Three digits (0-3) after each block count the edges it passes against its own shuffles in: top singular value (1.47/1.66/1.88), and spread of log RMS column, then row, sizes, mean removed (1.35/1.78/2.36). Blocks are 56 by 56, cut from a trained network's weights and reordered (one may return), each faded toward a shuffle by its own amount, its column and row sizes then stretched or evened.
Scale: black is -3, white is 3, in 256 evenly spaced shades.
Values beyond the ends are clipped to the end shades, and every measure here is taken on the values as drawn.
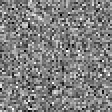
0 1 1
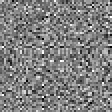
3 2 0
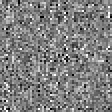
2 2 2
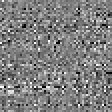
2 3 3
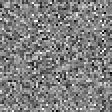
0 1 1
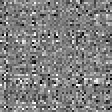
3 3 3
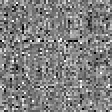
1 2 0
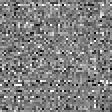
1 1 3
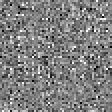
1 2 2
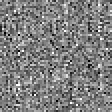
1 1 0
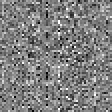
2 3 0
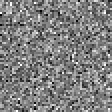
1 1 0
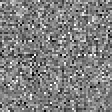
0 0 1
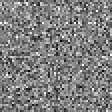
1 0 1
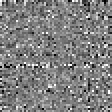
1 2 3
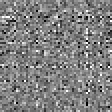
1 2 3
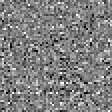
1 1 2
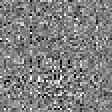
3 3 2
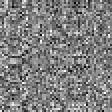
3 2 1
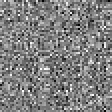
2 1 0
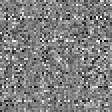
0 2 3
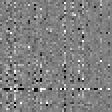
2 3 1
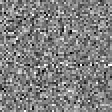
0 0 1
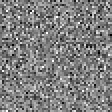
1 0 1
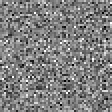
2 1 1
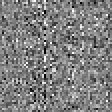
2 3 0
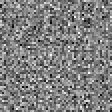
2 2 0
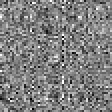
3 2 2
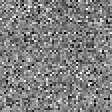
0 1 2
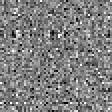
2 1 1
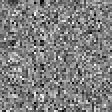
2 2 0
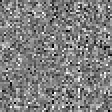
0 2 1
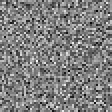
1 0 0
